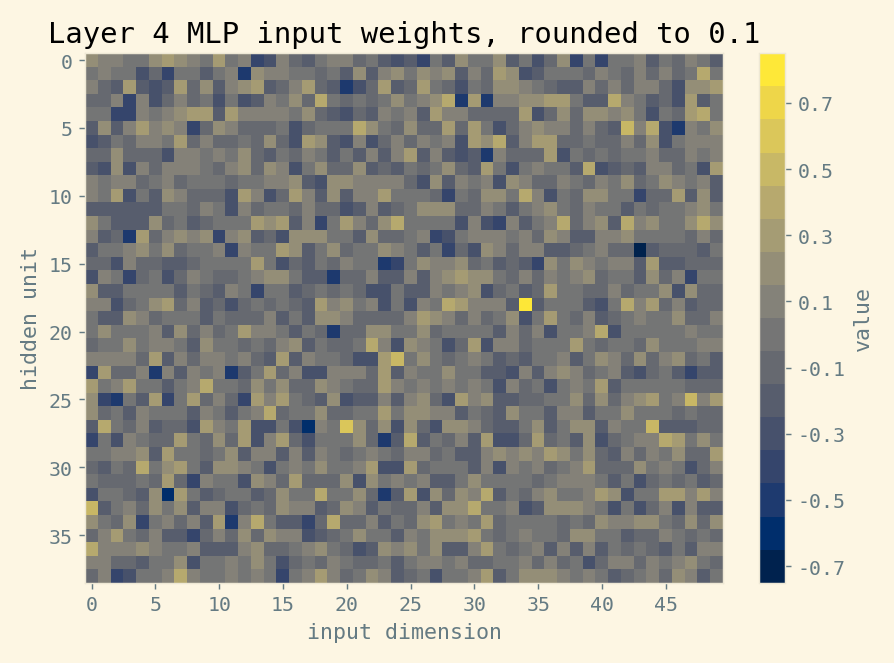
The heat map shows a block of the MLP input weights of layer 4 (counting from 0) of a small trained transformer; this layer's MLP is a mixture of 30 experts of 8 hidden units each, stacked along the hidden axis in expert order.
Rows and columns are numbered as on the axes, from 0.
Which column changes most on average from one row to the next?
31
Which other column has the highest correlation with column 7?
17
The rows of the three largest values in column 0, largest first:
33, 36, 24
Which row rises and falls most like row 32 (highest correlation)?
28
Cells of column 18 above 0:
14
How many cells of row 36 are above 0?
22
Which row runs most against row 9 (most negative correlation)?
6
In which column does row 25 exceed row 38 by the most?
15
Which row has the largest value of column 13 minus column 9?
34
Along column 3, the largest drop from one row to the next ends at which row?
3
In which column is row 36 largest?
0
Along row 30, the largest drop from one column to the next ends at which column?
23
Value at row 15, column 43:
-0.2
